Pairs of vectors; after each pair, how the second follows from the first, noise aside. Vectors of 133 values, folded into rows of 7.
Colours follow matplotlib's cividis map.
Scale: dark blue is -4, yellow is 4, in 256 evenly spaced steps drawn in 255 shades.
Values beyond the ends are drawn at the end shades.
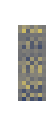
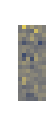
reversed, negated, partly zeroed.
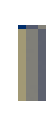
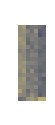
reversed, negated, shrunk.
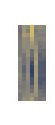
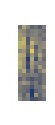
reversed, negated.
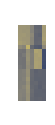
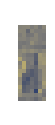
wrapped around, negated, partly zeroed.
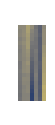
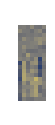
wrapped around, partly zeroed.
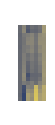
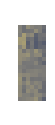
wrapped around, negated, shrunk.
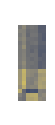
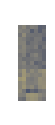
shrunk.
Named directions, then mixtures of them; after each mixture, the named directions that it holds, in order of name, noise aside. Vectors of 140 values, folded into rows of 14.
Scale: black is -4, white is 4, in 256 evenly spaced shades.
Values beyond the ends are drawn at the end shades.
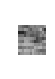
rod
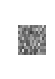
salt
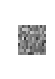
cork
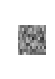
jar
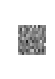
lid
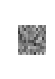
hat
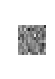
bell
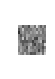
cork, hat, lid.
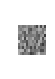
bell, cork, salt.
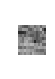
rod.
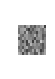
bell, lid, salt.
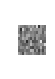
lid.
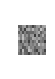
bell, salt.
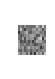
hat, salt.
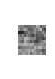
rod.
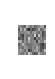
bell.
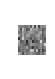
lid.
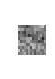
jar, rod, salt.
